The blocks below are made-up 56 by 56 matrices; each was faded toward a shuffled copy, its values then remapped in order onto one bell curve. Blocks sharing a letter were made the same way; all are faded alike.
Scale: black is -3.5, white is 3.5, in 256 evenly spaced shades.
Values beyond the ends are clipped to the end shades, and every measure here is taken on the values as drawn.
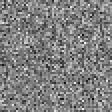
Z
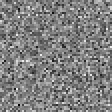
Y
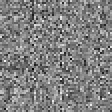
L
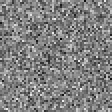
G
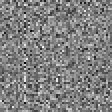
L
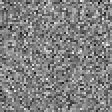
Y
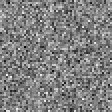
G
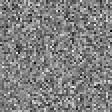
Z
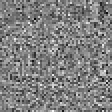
L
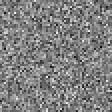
G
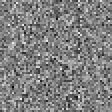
Z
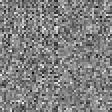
L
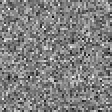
Y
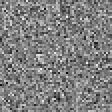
Y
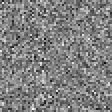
Z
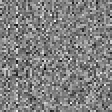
L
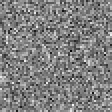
G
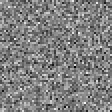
G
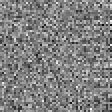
L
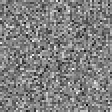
G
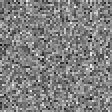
Z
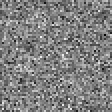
G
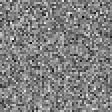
G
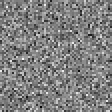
G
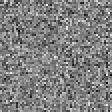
Z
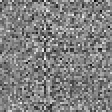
L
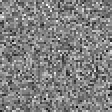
G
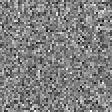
Y
